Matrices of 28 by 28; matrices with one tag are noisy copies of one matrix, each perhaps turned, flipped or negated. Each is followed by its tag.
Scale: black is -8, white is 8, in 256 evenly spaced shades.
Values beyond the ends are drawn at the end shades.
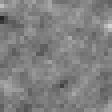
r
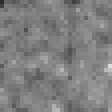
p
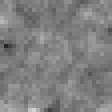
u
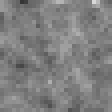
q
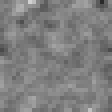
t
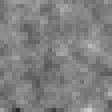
q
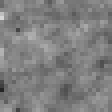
q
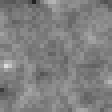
u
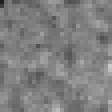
p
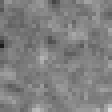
p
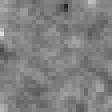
u
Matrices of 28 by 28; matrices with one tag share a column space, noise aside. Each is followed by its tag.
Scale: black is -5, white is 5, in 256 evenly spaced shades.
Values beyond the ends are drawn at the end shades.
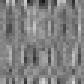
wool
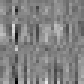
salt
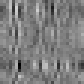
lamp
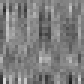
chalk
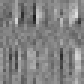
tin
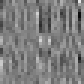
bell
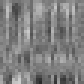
chalk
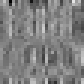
wool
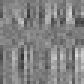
tin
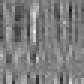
chalk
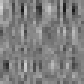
lamp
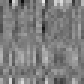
wool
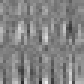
salt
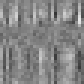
tin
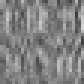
bell
